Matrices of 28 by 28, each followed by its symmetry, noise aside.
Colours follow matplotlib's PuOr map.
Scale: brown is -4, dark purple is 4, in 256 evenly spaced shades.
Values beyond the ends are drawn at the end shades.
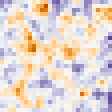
no symmetry.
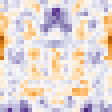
mirrored left to right.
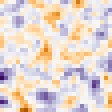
no symmetry.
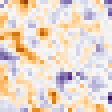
no symmetry.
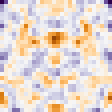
mirrored left to right.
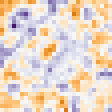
symmetric.
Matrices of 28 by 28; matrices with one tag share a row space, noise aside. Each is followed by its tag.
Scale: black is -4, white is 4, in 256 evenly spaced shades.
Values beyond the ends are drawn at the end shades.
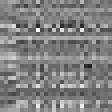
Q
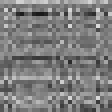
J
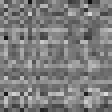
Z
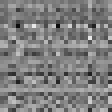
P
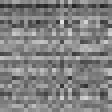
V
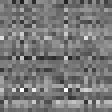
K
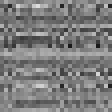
J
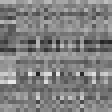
Q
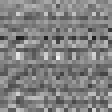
P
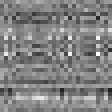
J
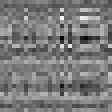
V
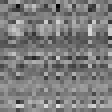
P
